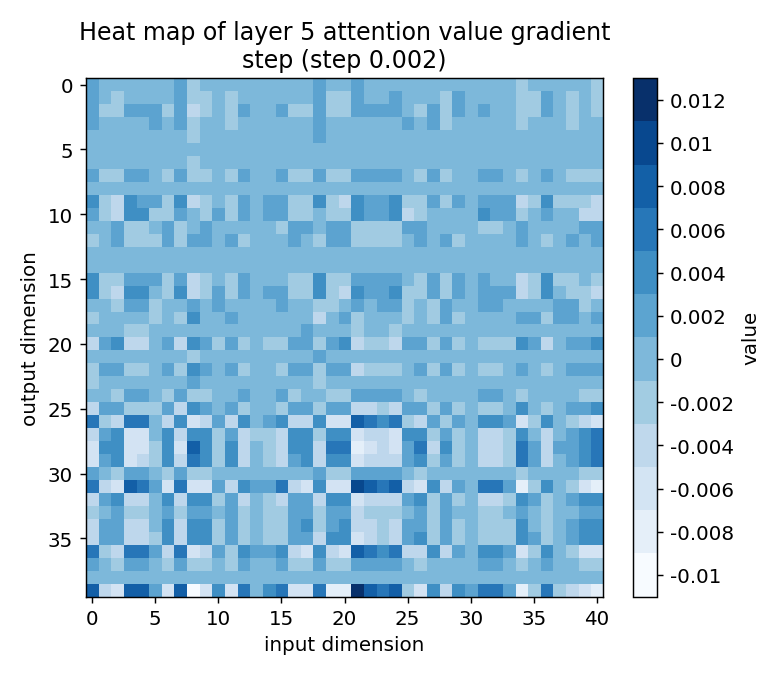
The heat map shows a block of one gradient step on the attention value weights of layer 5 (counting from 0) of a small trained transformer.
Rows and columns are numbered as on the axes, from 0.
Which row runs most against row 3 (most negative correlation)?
18
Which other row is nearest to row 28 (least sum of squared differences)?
29
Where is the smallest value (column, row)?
8, 39
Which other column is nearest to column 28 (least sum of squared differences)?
38
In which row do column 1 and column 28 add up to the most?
28
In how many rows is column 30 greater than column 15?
11
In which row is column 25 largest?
27
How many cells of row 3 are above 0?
6
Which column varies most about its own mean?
21
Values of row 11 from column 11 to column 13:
0 0 0
